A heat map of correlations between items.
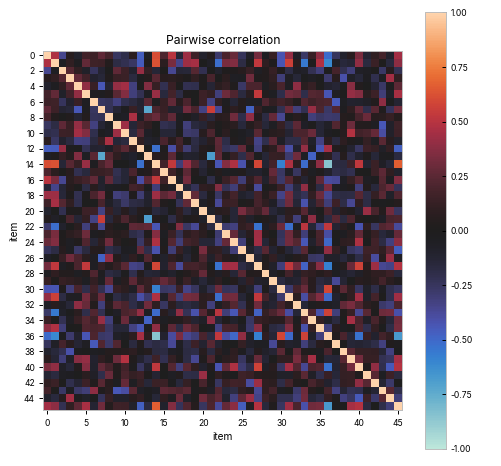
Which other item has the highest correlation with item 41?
20
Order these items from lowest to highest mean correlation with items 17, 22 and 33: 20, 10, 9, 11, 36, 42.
42, 9, 10, 20, 11, 36
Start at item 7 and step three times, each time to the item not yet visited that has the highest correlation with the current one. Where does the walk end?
39
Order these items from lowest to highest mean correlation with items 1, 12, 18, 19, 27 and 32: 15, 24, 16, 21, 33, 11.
33, 11, 21, 15, 16, 24
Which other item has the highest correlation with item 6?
43
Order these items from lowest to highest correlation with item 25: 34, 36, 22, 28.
34, 22, 28, 36
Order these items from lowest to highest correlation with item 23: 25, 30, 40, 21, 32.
30, 25, 21, 32, 40
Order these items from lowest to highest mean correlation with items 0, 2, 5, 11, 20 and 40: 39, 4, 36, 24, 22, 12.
36, 22, 12, 4, 39, 24
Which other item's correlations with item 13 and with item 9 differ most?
21
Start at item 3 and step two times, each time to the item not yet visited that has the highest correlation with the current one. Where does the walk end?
26
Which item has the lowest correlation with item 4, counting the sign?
7
